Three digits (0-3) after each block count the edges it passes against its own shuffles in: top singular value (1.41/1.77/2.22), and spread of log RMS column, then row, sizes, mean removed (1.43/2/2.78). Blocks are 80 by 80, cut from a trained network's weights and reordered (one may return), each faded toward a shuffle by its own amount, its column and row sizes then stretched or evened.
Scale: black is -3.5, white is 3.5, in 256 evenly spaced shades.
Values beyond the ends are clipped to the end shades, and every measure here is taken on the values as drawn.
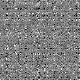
1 2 2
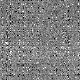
1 2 1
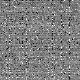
1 2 1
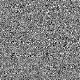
0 1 2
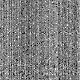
3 0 1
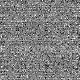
1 1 0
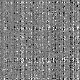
3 3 2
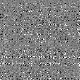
0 2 3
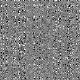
0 3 2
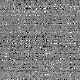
1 1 3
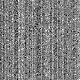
3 1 1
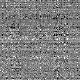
2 2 2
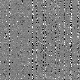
1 3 0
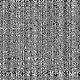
3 1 3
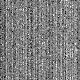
3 2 0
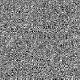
2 1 2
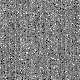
1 0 0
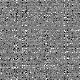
1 2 2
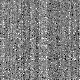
2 1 1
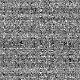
2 2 0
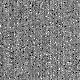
1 0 0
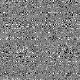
1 2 3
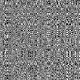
3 3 2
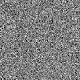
1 1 0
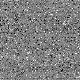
0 0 1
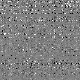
0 1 3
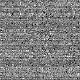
2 1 1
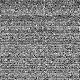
2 0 0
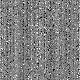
2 2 0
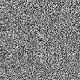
2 0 1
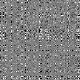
2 3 3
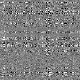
2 2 3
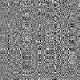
3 3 2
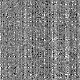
3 2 2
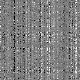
3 3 2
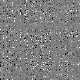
0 3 2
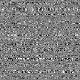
2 0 3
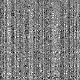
3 1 2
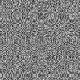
3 1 1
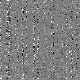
0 3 1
